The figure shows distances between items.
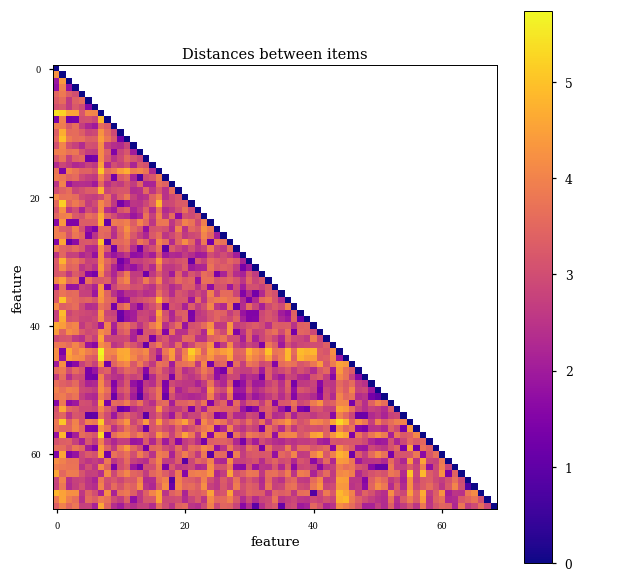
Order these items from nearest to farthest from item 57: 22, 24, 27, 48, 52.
27, 24, 52, 22, 48
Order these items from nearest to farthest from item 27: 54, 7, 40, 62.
54, 62, 40, 7
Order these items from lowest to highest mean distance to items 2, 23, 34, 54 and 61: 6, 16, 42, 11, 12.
6, 12, 42, 11, 16
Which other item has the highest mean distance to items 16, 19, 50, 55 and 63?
7
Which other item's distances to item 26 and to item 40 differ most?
66
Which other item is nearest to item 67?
12
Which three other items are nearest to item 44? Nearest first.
1, 45, 16
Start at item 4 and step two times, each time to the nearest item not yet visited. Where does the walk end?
22
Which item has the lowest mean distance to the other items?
29
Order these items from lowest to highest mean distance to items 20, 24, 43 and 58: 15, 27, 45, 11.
15, 27, 11, 45
